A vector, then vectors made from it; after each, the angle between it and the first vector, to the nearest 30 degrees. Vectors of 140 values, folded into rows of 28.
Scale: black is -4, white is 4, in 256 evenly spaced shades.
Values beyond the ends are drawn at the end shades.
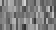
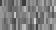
150 degrees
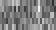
60 degrees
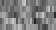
60 degrees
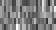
120 degrees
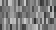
30 degrees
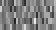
150 degrees
